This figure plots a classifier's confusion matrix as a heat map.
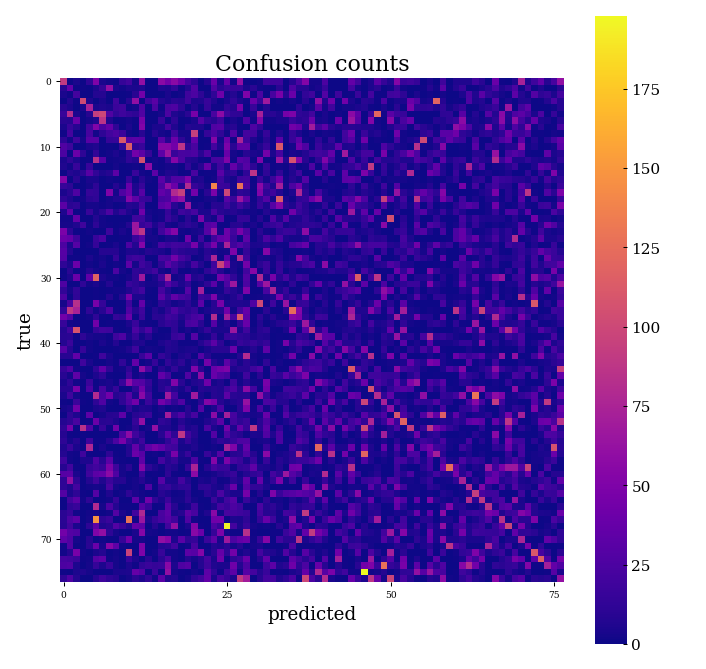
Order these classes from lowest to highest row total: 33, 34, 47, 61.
33, 61, 34, 47
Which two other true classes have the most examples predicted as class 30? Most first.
34, 5
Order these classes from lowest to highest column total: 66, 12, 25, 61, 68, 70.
68, 61, 70, 66, 25, 12
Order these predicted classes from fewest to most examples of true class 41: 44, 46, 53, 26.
53, 44, 26, 46
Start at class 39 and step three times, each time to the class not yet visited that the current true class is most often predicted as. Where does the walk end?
46
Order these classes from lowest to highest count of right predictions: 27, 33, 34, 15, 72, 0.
15, 33, 34, 27, 0, 72
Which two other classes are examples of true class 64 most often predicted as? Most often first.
62, 69
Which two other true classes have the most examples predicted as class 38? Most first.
69, 7
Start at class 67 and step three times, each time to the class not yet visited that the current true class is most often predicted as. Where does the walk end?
63
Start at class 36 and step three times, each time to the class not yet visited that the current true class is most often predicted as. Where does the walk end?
12
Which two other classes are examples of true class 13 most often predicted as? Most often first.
47, 62
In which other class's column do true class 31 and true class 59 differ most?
71
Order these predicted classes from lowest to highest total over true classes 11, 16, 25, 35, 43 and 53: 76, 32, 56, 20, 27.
32, 76, 20, 56, 27
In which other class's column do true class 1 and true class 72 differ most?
10
